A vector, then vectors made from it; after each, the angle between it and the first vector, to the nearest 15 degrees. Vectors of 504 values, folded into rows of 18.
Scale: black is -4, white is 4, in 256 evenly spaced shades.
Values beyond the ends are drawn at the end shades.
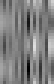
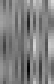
15 degrees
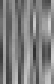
105 degrees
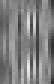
135 degrees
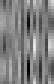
15 degrees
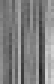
75 degrees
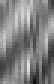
120 degrees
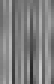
120 degrees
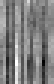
75 degrees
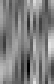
30 degrees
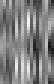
150 degrees
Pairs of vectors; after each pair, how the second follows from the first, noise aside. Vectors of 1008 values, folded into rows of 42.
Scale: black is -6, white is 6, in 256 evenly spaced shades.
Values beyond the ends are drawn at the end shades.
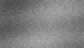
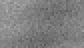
negated, shrunk.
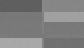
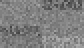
reversed, negated, partly zeroed.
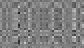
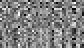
wrapped around, negated, scaled up.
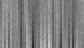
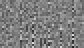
sign-scrambled.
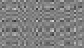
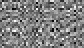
negated, scaled up.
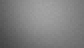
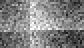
wrapped around, negated, scaled up.
